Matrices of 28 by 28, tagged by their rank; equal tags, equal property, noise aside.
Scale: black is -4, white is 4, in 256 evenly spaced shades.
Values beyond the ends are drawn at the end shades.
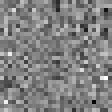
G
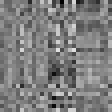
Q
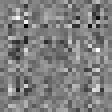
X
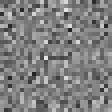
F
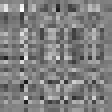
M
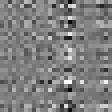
M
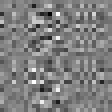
Q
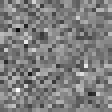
G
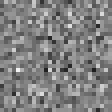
F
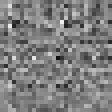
F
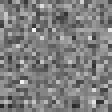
G
